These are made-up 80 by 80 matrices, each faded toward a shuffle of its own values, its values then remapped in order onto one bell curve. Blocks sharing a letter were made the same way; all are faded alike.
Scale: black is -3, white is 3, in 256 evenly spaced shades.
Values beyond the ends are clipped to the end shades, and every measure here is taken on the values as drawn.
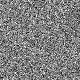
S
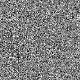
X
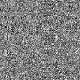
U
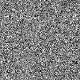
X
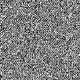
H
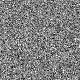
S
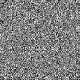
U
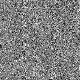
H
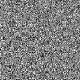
U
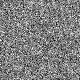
S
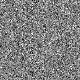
H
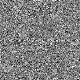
X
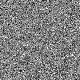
S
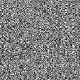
U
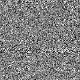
X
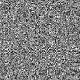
U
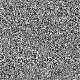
X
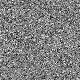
S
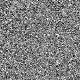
H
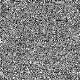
X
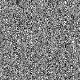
H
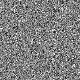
H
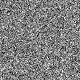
S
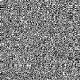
U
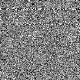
X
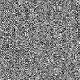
U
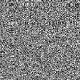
U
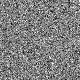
S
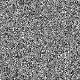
H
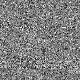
X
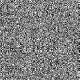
U
